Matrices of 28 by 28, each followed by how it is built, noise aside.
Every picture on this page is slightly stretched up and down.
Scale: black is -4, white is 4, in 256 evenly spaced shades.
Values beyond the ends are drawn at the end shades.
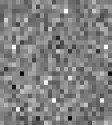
sparse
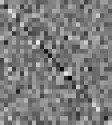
diagonal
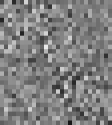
block diagonal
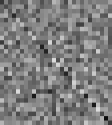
diagonal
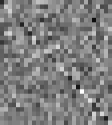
diagonal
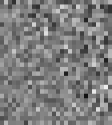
upper triangular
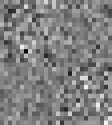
block diagonal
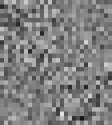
block diagonal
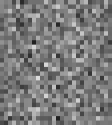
repeating rows
